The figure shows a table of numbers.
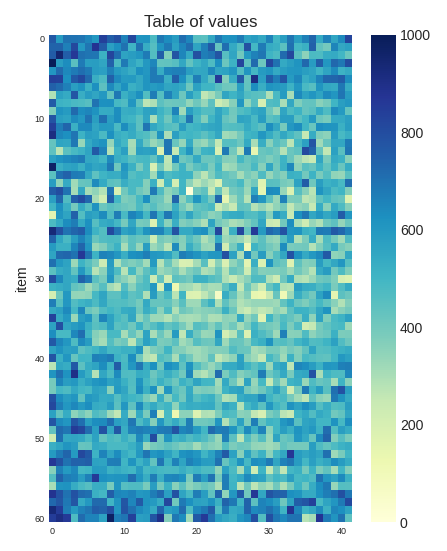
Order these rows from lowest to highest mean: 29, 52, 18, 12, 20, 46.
29, 18, 20, 12, 46, 52
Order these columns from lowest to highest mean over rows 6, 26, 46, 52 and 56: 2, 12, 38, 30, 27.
27, 30, 12, 38, 2
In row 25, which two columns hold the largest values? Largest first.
0, 4
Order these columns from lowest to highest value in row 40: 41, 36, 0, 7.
36, 41, 7, 0
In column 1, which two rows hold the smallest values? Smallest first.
14, 18
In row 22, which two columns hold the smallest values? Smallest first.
0, 33
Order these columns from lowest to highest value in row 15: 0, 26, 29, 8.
29, 26, 0, 8
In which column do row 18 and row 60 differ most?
15
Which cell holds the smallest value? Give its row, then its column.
19, 19
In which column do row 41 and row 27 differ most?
33
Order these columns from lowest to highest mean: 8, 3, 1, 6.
6, 8, 3, 1
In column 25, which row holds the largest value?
58
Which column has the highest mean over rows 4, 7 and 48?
3
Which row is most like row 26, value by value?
37
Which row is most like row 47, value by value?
31
